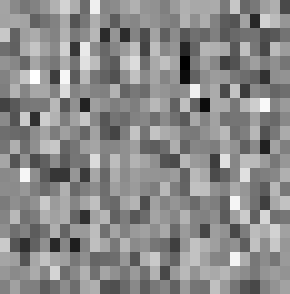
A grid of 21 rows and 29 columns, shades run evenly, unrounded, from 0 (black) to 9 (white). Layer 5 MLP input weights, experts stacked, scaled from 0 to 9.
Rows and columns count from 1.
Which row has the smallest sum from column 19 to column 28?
3
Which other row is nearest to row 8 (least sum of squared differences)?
17
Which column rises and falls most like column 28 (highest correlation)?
13
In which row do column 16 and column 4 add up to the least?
9
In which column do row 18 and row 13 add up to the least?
6
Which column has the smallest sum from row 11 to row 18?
8
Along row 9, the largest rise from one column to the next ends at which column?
5
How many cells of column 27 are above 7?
3
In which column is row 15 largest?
24
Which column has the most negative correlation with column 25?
22
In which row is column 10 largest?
1
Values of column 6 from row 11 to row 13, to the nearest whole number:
7 5 2
